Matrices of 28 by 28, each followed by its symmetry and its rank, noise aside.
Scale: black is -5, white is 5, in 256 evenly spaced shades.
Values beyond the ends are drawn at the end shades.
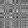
symmetric, rank two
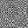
symmetric, rank three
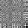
symmetric, rank two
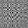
symmetric, rank two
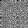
symmetric, rank three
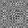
symmetric, rank two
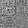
no symmetry, rank four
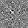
symmetric, rank three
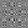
no symmetry, rank two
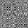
symmetric, rank two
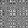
symmetric, rank two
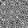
symmetric, rank three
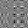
no symmetry, rank two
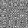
no symmetry, rank four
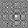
symmetric, rank two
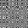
no symmetry, rank two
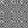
symmetric, rank two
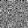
no symmetry, rank four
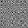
symmetric, rank two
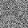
no symmetry, rank four
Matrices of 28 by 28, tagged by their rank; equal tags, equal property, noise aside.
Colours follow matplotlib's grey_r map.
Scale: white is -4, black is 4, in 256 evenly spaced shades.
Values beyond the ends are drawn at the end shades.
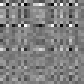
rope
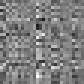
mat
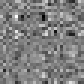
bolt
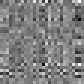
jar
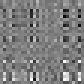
rope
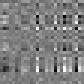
rope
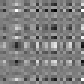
rope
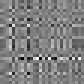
jar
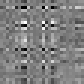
rope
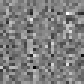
bolt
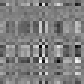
rope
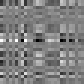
rope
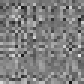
mat
